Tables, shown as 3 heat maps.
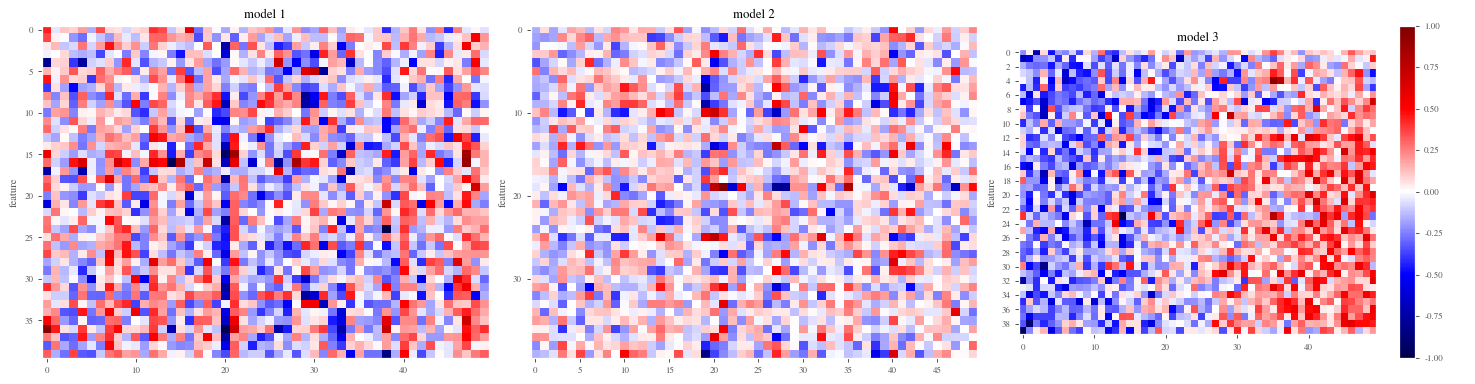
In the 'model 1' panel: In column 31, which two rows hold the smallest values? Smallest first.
5, 33
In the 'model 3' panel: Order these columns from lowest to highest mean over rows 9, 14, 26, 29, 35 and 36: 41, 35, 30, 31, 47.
31, 30, 35, 41, 47
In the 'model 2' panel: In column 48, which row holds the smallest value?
25
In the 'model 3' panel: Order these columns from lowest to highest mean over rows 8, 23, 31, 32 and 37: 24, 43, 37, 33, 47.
24, 37, 43, 33, 47
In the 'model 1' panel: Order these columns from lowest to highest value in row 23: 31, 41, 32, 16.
16, 32, 31, 41
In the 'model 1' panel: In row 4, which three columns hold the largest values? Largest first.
26, 48, 9
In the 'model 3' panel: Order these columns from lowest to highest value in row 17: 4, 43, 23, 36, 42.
36, 4, 23, 42, 43
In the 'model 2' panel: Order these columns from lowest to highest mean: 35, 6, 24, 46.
24, 6, 35, 46
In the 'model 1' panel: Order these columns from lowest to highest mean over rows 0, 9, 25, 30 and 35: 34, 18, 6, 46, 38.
6, 38, 34, 46, 18
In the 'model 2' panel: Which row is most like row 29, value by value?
1
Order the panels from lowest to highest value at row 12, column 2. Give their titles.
model 3, model 1, model 2
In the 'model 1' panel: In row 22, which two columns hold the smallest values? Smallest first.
16, 10
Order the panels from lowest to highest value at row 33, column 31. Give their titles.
model 1, model 2, model 3
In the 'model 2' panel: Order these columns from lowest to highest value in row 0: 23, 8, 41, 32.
8, 41, 32, 23
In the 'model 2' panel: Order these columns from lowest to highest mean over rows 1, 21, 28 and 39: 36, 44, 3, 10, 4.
44, 36, 4, 3, 10
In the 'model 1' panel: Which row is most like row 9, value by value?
32
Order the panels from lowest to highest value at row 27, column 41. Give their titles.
model 1, model 3, model 2
